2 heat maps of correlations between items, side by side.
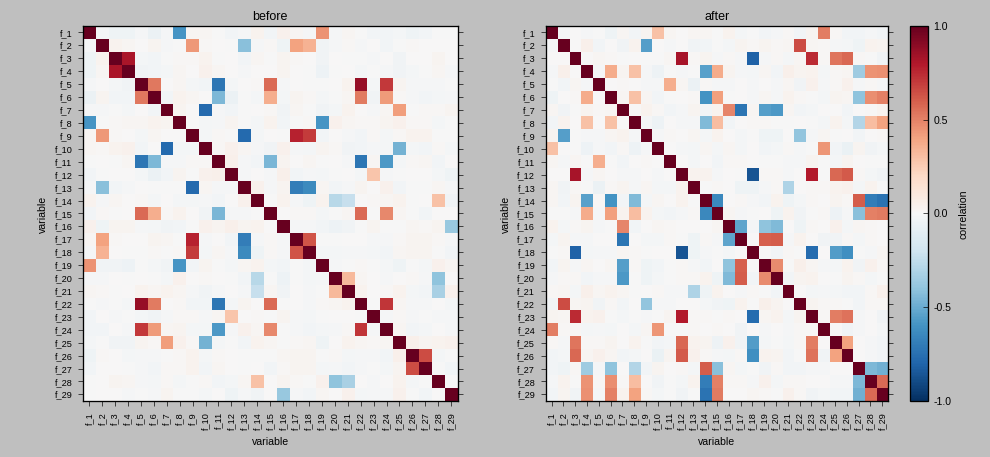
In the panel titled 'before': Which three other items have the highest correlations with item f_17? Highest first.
f_9, f_18, f_2
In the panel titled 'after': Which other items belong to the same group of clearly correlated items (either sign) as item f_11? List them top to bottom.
f_5
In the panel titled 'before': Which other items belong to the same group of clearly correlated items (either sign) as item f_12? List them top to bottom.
f_23
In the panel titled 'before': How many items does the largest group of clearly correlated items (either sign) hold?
6
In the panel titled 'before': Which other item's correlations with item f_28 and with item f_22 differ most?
f_5
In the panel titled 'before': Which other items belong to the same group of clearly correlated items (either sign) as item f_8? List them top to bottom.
f_1, f_19
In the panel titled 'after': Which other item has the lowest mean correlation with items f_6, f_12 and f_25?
f_18
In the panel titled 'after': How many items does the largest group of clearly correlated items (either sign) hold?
8
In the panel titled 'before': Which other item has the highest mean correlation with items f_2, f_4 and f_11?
f_3
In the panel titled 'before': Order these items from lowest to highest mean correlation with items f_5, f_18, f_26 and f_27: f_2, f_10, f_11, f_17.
f_11, f_10, f_2, f_17
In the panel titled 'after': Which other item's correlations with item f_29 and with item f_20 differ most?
f_14
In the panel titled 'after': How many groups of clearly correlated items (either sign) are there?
7
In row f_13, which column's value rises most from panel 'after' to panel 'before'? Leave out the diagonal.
f_21
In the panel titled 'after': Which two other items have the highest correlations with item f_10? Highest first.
f_24, f_1
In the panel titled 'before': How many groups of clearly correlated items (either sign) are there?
9
